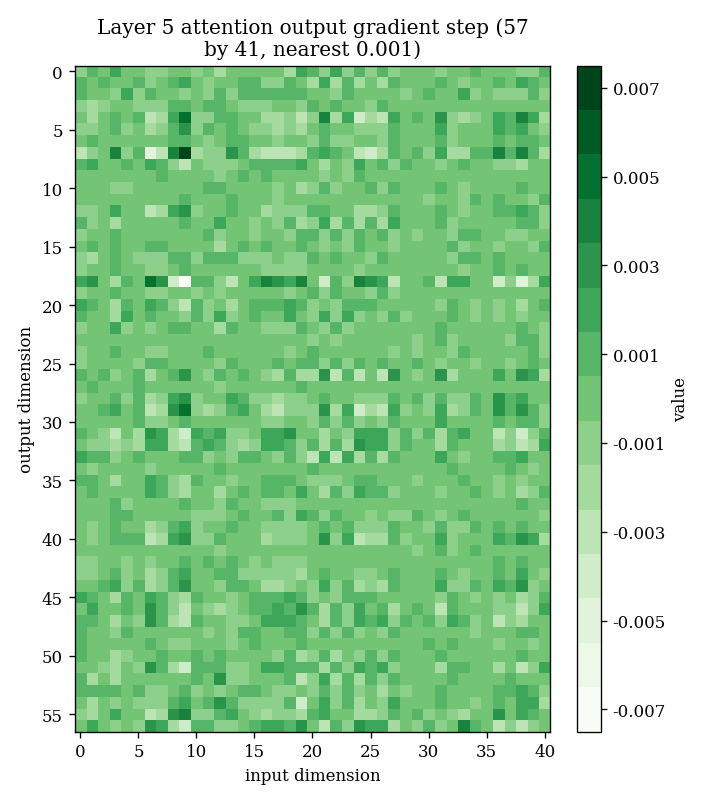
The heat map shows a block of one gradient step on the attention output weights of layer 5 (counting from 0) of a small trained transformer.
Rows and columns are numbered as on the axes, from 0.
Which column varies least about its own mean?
35
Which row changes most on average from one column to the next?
18
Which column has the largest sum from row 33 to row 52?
0
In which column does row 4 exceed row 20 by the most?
9
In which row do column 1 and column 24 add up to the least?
4
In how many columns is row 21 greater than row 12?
19
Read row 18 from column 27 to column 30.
-0.003 0 0 0.001
